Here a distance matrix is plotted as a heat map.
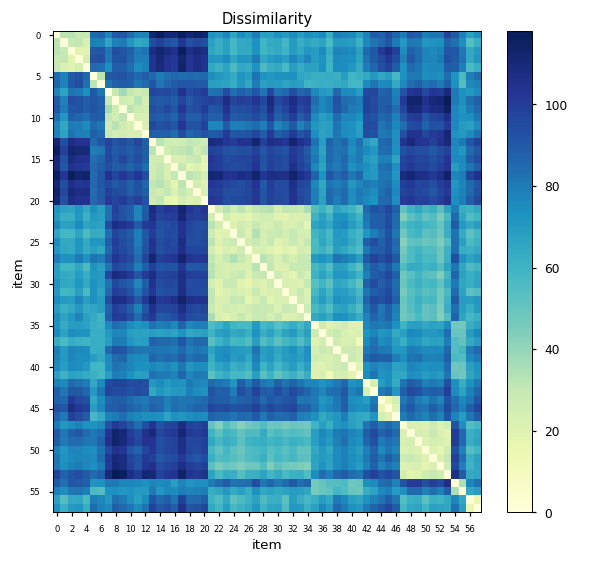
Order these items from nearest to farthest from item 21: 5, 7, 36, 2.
36, 2, 5, 7
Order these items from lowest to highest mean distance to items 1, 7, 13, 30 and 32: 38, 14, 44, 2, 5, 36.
36, 2, 38, 5, 14, 44
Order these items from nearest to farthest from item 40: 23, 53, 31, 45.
31, 23, 45, 53
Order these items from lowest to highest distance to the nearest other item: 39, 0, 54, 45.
45, 39, 0, 54
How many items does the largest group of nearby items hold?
14
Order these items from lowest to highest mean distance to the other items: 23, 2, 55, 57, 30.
30, 23, 55, 57, 2
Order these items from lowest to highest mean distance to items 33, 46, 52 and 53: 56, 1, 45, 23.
23, 56, 45, 1
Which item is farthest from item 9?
53
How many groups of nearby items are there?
11
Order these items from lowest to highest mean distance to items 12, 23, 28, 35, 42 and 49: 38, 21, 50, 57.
21, 50, 38, 57
